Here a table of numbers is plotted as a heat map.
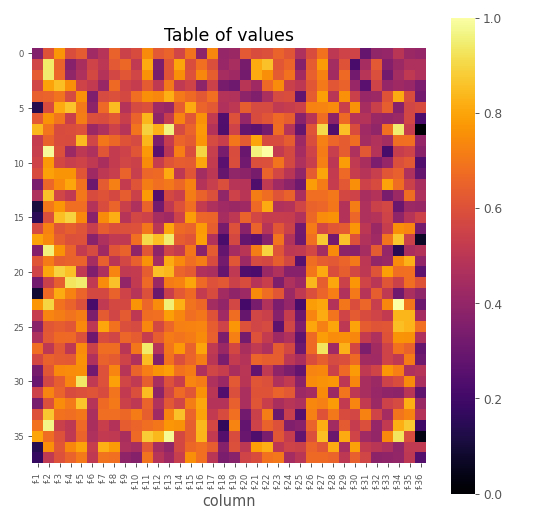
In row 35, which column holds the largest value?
f-13
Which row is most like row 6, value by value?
31
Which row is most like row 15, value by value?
5
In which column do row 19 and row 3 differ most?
f-35
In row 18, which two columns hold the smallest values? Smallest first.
f-34, f-18
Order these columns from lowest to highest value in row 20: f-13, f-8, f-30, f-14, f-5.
f-5, f-30, f-14, f-8, f-13
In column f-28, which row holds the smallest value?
7
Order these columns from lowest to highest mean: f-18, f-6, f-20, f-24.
f-18, f-20, f-6, f-24
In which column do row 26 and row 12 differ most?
f-21
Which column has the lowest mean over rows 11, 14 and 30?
f-1
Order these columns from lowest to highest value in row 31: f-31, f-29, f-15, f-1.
f-31, f-1, f-15, f-29
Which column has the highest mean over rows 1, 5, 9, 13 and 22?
f-2
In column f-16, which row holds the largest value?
9
